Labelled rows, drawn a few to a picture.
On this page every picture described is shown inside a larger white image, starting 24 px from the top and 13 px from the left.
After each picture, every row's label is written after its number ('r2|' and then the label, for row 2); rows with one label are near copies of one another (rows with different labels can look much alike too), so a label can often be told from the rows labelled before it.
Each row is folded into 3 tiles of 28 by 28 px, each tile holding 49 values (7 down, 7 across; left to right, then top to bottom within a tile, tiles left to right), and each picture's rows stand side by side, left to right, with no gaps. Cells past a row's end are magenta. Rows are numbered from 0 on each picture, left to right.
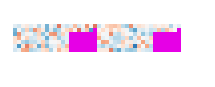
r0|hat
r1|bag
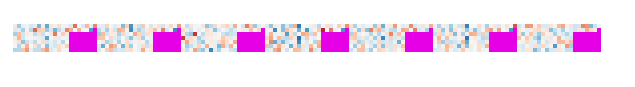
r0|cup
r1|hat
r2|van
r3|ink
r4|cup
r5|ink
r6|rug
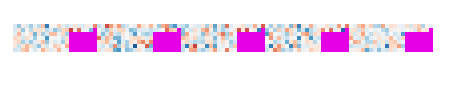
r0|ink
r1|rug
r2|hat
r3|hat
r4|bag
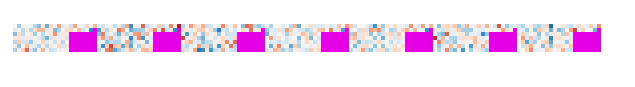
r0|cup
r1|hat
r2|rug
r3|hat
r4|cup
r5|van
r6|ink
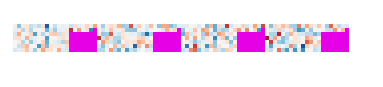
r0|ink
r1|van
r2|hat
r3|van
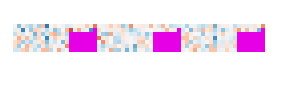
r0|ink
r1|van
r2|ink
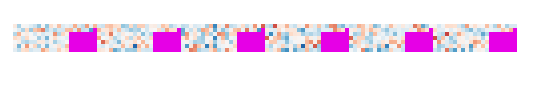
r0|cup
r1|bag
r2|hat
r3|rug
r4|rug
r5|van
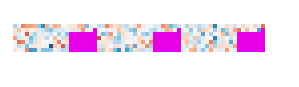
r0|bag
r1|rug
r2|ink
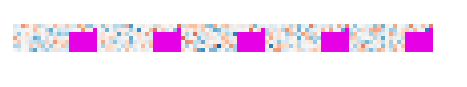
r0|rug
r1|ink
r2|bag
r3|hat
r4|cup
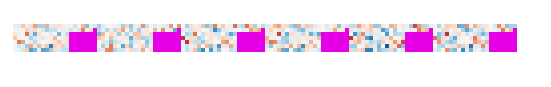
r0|bag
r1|hat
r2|van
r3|bag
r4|rug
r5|van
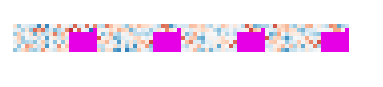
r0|cup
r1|rug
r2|rug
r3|rug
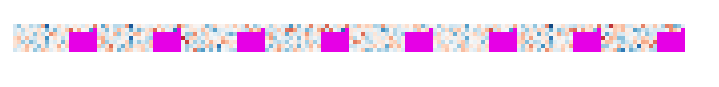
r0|ink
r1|ink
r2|van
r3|cup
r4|bag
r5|ink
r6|ink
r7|rug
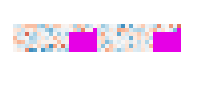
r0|bag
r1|cup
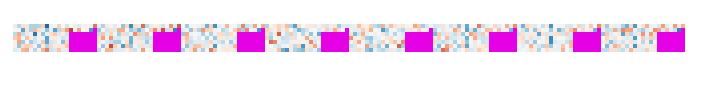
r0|ink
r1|hat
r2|cup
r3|bag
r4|rug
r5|hat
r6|ink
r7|cup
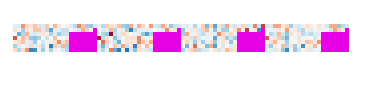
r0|rug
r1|van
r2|hat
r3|rug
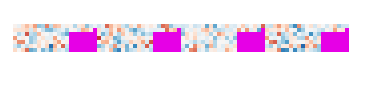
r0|bag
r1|rug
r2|hat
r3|bag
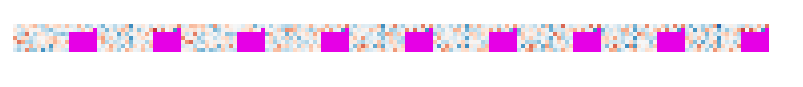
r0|van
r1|ink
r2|bag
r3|cup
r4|hat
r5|hat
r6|hat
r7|hat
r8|ink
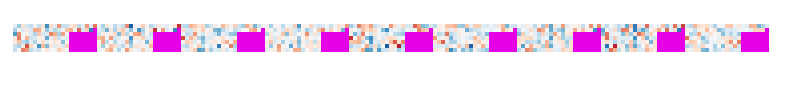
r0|hat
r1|ink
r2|rug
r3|ink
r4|rug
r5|bag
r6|hat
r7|hat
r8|rug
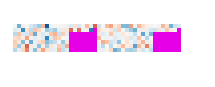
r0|ink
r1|bag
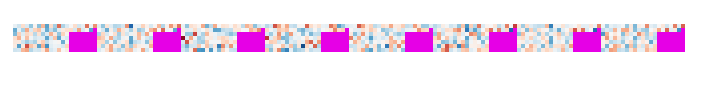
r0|hat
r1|ink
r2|van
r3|rug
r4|rug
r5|hat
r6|ink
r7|hat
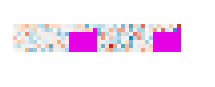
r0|bag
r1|hat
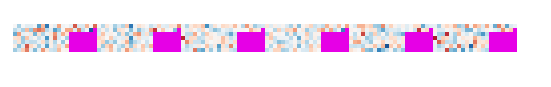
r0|cup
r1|ink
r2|van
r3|cup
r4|bag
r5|van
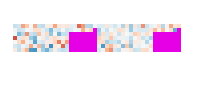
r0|rug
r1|hat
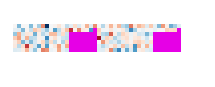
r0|ink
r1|van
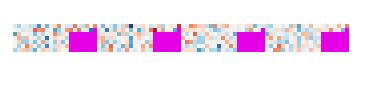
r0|cup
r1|ink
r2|bag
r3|hat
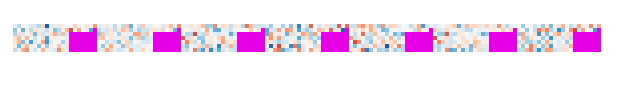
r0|ink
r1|hat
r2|van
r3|hat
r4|bag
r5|van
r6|cup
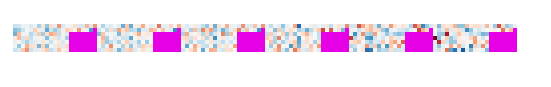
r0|hat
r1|cup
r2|cup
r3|ink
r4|rug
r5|van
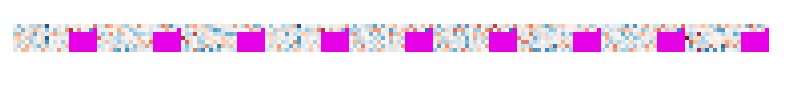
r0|ink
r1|rug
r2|van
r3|ink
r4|cup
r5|cup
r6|bag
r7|cup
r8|van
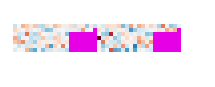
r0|bag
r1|van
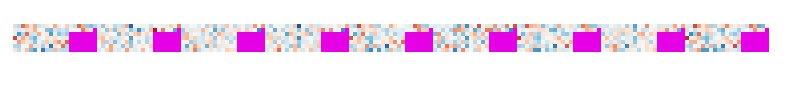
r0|rug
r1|ink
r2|hat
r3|ink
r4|rug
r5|cup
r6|rug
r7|hat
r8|rug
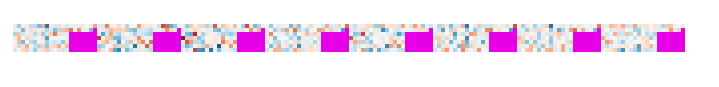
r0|ink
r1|rug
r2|van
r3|cup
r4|van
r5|ink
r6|ink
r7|bag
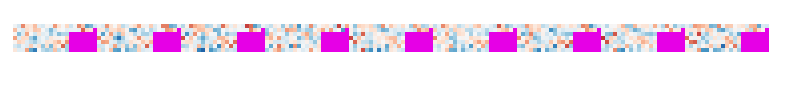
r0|rug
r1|rug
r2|rug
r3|hat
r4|van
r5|rug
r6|rug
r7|van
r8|bag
